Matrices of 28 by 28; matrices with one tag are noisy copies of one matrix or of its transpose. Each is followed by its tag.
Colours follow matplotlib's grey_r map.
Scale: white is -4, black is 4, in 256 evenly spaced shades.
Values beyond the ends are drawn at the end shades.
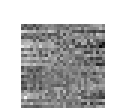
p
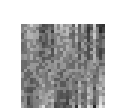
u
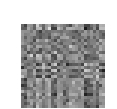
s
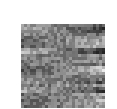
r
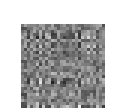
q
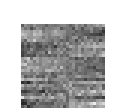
u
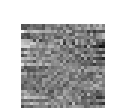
p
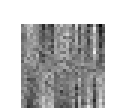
u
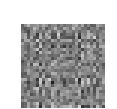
q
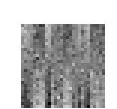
r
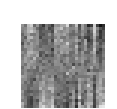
u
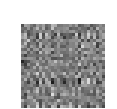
q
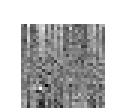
p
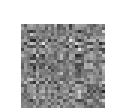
q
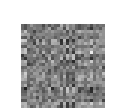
s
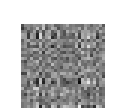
q
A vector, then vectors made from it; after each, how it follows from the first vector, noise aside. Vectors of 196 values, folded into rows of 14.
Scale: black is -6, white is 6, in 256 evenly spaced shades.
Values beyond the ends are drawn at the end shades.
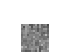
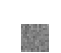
negated, shrunk.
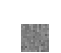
negated, shrunk.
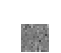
negated, partly zeroed.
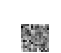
reversed, negated, scaled up.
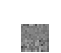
negated, partly zeroed.
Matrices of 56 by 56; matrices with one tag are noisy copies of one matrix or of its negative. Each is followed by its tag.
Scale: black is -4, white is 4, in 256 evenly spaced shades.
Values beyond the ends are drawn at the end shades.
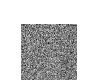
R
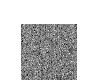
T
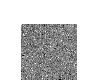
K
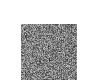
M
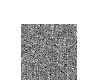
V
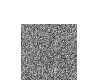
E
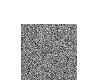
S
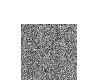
S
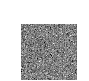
M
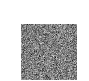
E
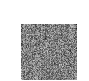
T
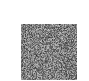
R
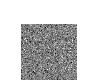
S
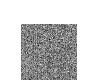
E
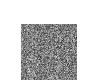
S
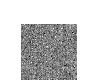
K
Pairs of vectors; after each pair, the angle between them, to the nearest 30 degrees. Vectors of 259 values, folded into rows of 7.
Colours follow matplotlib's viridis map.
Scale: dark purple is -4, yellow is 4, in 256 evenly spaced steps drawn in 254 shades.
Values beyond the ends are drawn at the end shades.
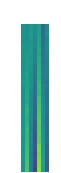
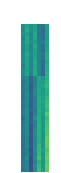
90 degrees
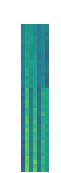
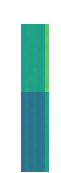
90 degrees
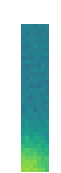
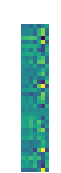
90 degrees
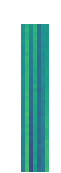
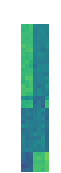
90 degrees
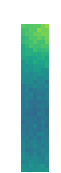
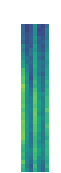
120 degrees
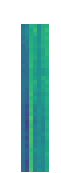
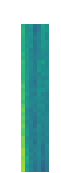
120 degrees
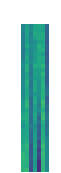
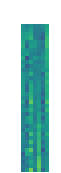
150 degrees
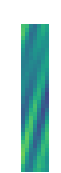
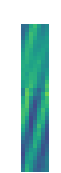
150 degrees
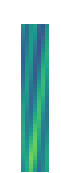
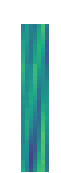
150 degrees
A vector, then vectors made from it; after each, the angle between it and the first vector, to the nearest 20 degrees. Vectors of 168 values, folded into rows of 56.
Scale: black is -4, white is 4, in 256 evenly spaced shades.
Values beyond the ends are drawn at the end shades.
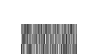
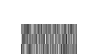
20 degrees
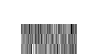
80 degrees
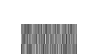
20 degrees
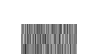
100 degrees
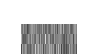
40 degrees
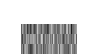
60 degrees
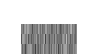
160 degrees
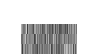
100 degrees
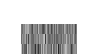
140 degrees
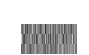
60 degrees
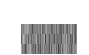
160 degrees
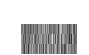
80 degrees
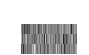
60 degrees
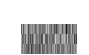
100 degrees
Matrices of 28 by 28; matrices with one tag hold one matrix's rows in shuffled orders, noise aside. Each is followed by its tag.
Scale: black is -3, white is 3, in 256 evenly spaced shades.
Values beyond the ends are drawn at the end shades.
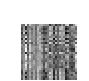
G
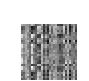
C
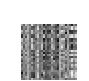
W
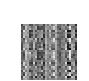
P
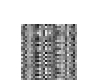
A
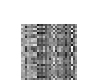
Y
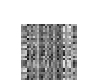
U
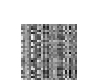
C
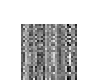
P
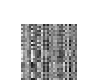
C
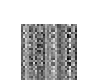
P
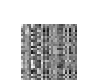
C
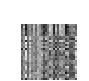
G
